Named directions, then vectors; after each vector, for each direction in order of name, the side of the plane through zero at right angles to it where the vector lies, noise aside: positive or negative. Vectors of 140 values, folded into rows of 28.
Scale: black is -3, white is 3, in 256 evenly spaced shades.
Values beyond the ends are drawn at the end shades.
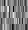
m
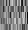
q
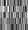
positive, negative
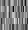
positive, positive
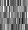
positive, negative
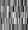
positive, positive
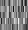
positive, positive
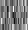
negative, negative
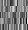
negative, negative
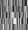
positive, positive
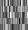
positive, negative
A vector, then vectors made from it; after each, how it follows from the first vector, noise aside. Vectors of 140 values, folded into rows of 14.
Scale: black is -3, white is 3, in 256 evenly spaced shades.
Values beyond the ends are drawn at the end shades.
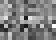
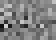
partly zeroed.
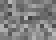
negated, shrunk.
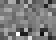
wrapped around, partly zeroed.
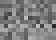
negated, shrunk.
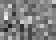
partly zeroed.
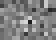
reversed, partly zeroed.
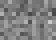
reversed, shrunk.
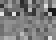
reversed, partly zeroed.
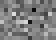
reversed, partly zeroed.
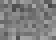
wrapped around, shrunk.
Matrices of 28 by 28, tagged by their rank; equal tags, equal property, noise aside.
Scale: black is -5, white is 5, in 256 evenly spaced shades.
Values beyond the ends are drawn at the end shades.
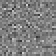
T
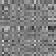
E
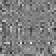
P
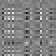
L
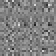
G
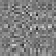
P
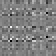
E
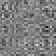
P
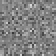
T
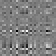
L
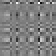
L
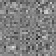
T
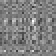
G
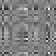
E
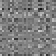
G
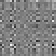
E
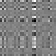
L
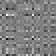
E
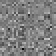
P
